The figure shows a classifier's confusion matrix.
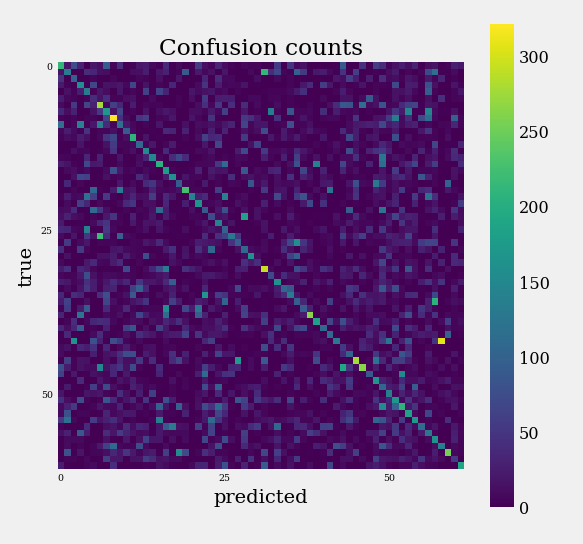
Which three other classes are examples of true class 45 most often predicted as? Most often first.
27, 48, 31
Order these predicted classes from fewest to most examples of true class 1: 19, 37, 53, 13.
53, 13, 37, 19
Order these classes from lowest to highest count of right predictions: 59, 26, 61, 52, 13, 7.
26, 13, 7, 61, 52, 59
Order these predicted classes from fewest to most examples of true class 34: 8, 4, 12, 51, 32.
32, 8, 4, 51, 12
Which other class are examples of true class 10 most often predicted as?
31
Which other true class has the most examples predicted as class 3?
9
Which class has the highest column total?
49
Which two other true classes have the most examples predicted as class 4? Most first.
25, 20
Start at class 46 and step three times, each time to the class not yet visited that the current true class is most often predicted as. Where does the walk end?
16
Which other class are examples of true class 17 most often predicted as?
55
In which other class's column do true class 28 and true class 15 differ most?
39
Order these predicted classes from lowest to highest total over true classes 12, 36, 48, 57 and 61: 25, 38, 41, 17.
38, 17, 41, 25
